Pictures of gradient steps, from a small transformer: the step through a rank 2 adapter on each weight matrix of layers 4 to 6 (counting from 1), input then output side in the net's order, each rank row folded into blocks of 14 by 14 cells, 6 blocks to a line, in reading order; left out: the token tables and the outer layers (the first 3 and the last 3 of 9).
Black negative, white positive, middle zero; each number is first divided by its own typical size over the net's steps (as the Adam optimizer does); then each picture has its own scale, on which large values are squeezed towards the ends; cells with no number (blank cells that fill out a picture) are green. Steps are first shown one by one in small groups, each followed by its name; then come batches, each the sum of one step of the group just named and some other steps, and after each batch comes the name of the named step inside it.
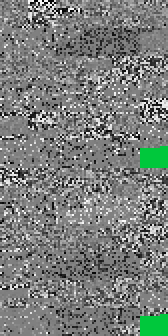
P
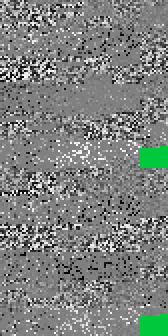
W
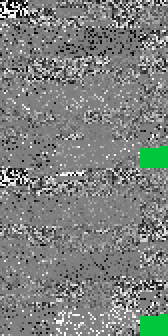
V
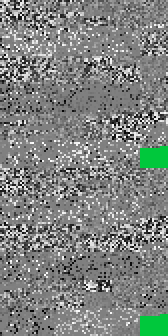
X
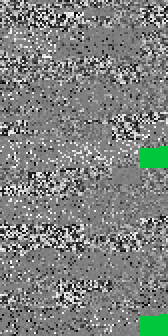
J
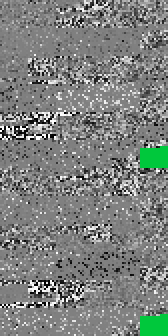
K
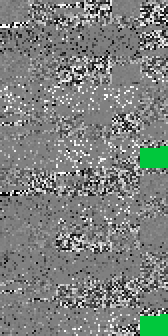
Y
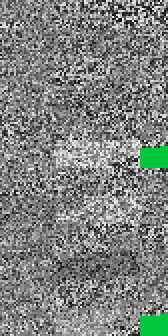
Y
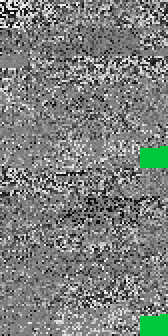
Y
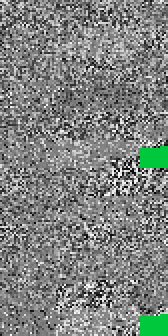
X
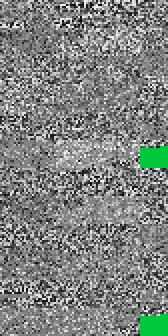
Y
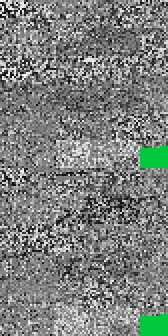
W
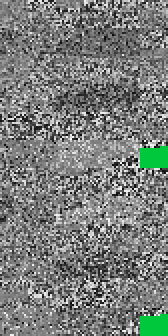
P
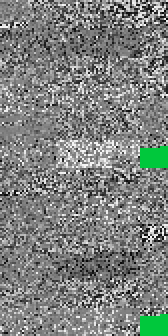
Y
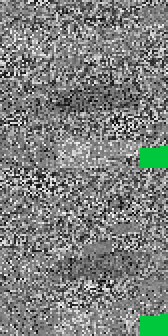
X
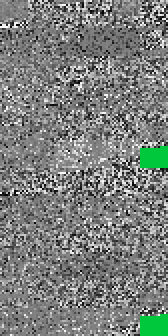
Y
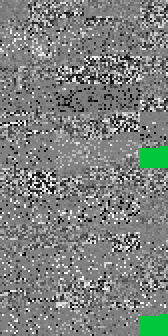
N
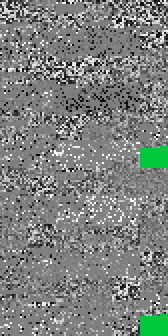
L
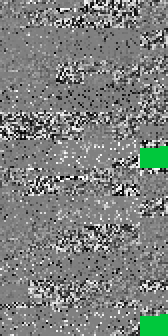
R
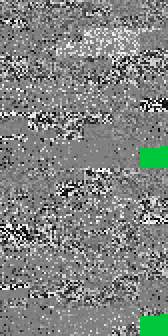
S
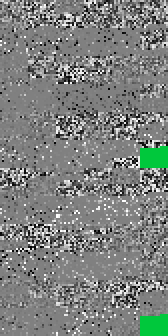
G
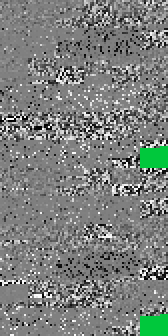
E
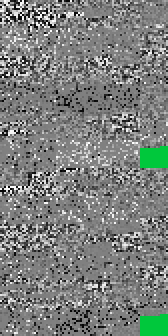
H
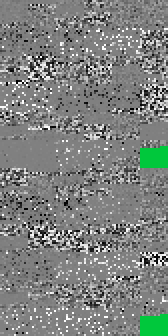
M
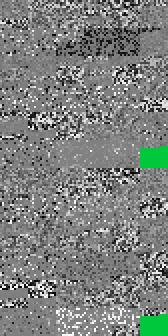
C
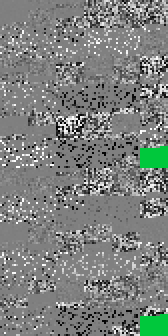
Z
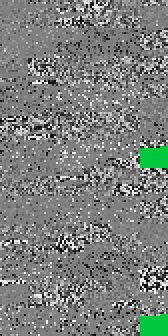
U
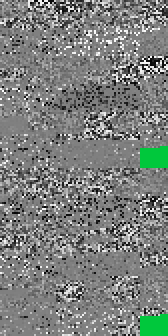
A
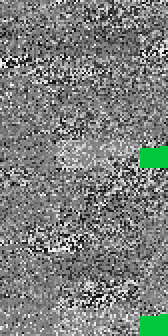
G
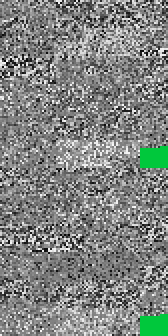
A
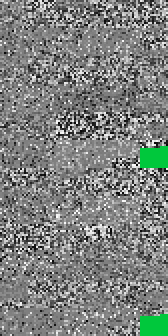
G
